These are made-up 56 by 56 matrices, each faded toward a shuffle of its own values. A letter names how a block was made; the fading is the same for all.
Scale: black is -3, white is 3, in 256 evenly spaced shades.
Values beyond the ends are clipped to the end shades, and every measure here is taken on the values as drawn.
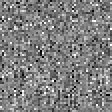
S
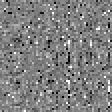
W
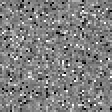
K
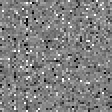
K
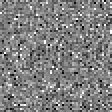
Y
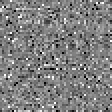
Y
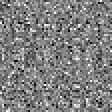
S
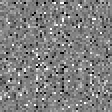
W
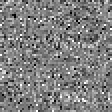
S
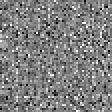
S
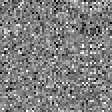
S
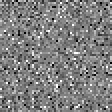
Y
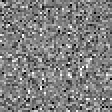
S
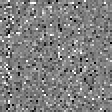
K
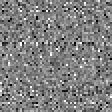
Y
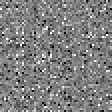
W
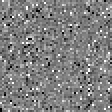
K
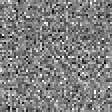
S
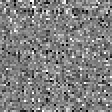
Y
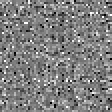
Y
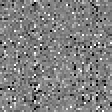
W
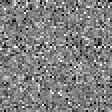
Y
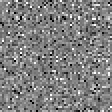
Y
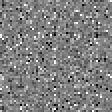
W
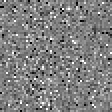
K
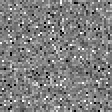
K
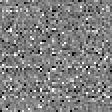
Y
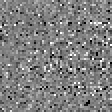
Y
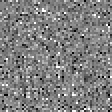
W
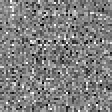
S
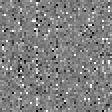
K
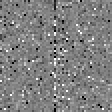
K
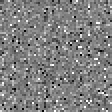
K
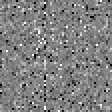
K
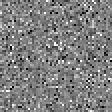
W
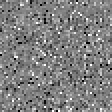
W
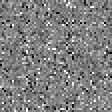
W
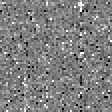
K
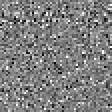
S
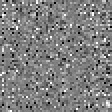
W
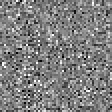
S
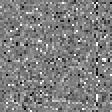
W
